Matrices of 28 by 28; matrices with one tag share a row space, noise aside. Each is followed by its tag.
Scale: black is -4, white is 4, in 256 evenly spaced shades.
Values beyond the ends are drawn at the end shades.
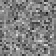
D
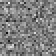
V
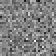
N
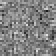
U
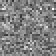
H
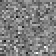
D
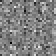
N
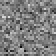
H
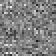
V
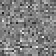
H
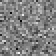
D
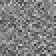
N
